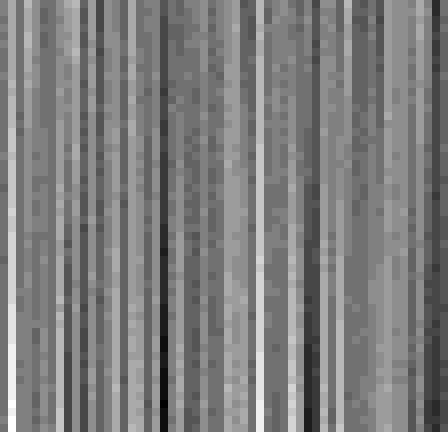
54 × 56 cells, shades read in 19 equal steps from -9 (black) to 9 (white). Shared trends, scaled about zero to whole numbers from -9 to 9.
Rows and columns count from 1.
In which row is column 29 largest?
49
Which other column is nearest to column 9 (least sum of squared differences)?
54
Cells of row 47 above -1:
29
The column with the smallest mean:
21
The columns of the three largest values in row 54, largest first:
2, 33, 37
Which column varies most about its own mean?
39
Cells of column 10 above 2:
10
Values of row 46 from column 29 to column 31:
3 1 2
